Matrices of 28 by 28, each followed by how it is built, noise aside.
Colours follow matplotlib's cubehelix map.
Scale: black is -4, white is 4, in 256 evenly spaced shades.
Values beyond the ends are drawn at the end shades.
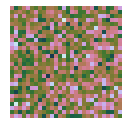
blocks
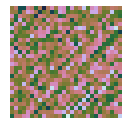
Hankel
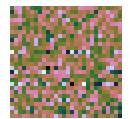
uneven rows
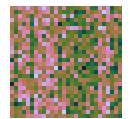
blocks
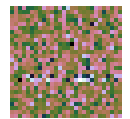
uneven rows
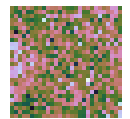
smooth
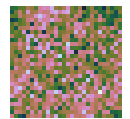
smooth
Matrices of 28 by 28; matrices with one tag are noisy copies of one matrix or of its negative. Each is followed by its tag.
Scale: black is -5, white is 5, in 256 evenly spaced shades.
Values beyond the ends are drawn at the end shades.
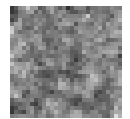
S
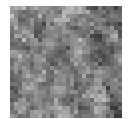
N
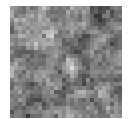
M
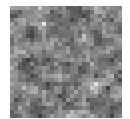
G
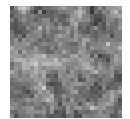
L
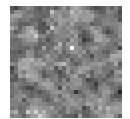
G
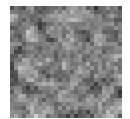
G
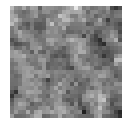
N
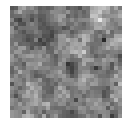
M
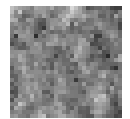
N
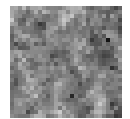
N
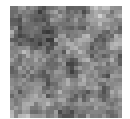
M
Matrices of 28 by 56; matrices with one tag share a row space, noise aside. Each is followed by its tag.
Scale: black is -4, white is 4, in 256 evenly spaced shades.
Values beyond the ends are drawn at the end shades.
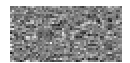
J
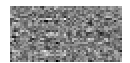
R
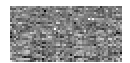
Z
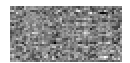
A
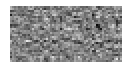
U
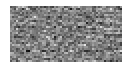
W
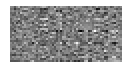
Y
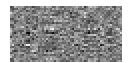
J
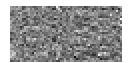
A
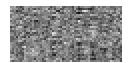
A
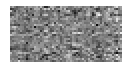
U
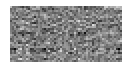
W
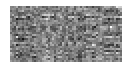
W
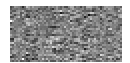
J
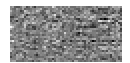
A
